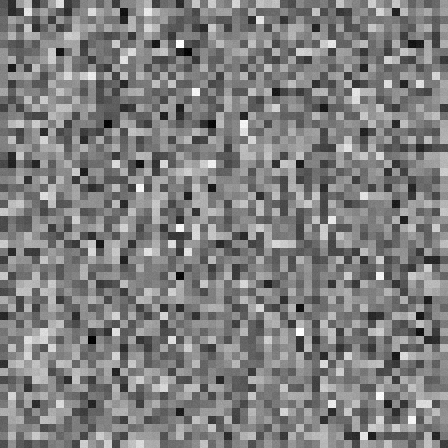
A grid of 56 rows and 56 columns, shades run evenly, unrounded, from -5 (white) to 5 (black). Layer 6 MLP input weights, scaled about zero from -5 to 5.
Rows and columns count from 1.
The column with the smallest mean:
7
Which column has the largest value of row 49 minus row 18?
32
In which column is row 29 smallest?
23
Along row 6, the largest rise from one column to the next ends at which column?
24
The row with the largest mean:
3
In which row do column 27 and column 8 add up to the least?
1
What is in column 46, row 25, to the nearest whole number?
-4
